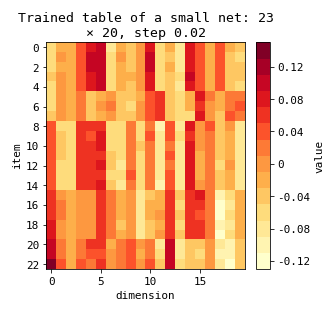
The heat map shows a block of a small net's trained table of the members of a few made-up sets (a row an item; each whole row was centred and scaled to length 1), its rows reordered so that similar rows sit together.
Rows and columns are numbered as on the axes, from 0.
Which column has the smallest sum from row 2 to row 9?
13
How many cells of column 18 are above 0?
3
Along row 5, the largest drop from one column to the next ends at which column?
12
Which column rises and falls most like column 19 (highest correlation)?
11
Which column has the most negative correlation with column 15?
8
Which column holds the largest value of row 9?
5
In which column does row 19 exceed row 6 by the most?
0
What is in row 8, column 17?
-0.04
